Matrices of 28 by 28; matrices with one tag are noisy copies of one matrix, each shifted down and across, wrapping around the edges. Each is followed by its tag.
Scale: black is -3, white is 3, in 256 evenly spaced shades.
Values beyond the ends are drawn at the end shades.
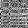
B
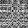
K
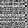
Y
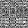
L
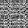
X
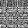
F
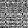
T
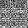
F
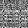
T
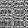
X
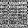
B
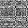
F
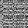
X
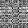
L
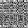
L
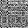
L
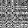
K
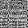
B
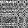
K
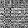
L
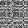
X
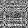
K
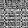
T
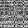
B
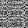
X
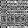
L
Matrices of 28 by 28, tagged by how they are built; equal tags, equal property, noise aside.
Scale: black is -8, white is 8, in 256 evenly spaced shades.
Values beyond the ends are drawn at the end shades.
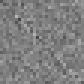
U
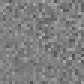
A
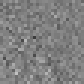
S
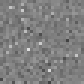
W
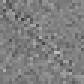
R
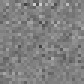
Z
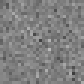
U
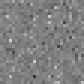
W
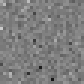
W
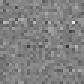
Z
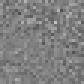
A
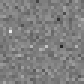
W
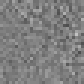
A
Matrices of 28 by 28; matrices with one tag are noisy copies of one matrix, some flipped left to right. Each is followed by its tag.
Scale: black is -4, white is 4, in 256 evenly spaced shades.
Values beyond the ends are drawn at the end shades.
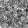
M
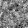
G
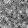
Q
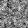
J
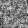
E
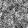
G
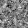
J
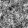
G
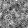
G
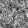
G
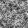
G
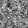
J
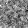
M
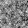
Q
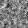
J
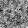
M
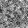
M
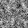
J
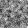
M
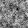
G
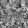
J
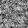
E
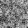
Q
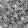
M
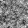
Q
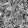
E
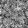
E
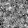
E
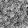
M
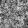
E
